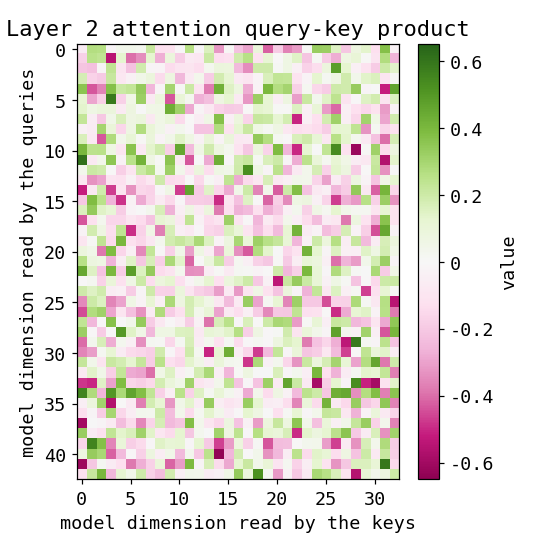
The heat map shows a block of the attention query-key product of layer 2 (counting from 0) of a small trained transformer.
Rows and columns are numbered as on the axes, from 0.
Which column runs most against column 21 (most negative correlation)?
1
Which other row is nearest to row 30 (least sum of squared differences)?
17
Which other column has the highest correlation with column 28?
11
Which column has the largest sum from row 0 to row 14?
26
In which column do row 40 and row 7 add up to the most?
29
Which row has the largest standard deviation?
33
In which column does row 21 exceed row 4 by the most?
31
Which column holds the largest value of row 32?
24
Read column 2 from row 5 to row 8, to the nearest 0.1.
-0.2 0.1 -0.2 0.3
